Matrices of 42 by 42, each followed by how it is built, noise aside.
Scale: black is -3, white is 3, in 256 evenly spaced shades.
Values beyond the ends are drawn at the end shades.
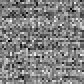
blocks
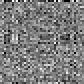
low rank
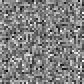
repeating rows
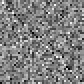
diagonal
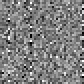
uneven columns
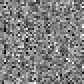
uneven columns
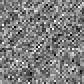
Hankel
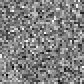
noise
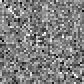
diagonal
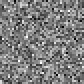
noise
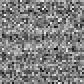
blocks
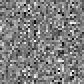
uneven columns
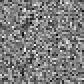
repeating rows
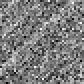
Hankel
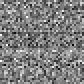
repeating columns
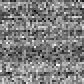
blocks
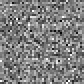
blocks
